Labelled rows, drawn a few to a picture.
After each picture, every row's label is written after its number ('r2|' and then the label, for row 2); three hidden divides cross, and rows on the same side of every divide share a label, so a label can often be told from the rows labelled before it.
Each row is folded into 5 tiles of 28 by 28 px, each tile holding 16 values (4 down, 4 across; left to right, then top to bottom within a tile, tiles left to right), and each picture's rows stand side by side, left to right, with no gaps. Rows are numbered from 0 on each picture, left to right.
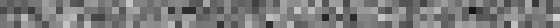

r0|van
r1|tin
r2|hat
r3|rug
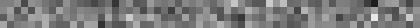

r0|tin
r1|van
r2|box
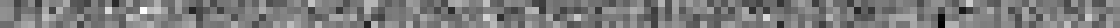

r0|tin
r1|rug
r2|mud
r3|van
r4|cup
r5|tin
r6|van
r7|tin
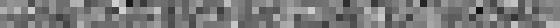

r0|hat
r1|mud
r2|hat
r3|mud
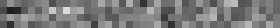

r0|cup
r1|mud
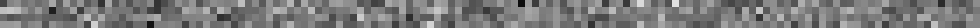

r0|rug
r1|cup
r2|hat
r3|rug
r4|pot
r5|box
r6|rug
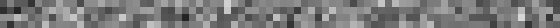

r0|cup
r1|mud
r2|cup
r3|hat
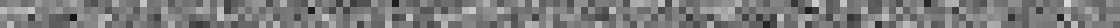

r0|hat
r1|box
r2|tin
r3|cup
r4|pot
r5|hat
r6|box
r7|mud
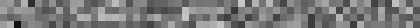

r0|hat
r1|cup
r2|pot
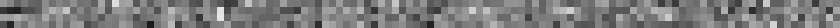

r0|cup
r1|box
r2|cup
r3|cup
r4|rug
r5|tin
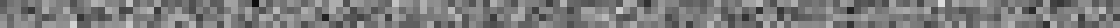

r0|van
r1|tin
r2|pot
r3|hat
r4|box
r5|mud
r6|cup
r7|tin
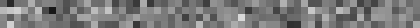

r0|rug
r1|hat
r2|box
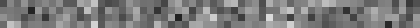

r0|mud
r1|van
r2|rug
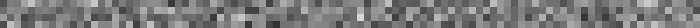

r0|mud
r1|hat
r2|box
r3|pot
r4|mud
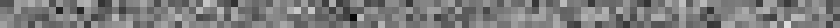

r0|mud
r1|box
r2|hat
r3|rug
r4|box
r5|box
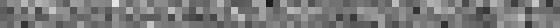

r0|pot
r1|hat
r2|hat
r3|hat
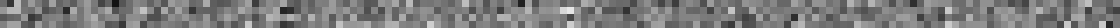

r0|rug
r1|tin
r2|cup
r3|rug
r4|rug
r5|pot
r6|van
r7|box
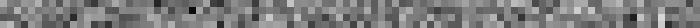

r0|hat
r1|tin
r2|pot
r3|van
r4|hat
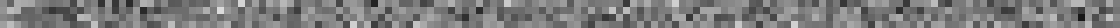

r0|rug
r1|cup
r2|box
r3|mud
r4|pot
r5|rug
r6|mud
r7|van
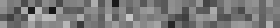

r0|tin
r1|mud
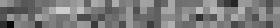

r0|cup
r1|box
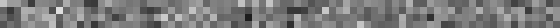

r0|box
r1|cup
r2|cup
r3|hat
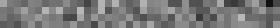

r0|box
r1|hat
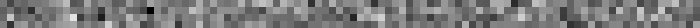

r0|van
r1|cup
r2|hat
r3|hat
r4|box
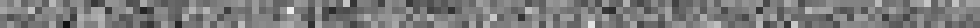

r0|hat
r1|cup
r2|rug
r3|van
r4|tin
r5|mud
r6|pot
